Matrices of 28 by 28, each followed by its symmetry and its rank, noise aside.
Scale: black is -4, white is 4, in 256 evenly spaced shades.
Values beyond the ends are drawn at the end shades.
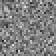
antisymmetric, rank six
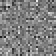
antisymmetric, rank six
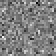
antisymmetric, rank six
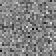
symmetric, rank seven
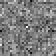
symmetric, rank seven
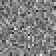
no symmetry, rank seven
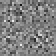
antisymmetric, rank six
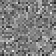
symmetric, rank seven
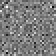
symmetric, rank six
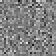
no symmetry, rank seven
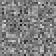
no symmetry, rank five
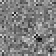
symmetric, rank six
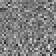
no symmetry, rank seven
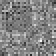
symmetric, rank six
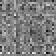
no symmetry, rank five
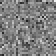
no symmetry, rank seven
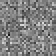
no symmetry, rank six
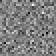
no symmetry, rank five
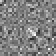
symmetric, rank five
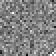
symmetric, rank six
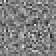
antisymmetric, rank six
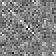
symmetric, rank five
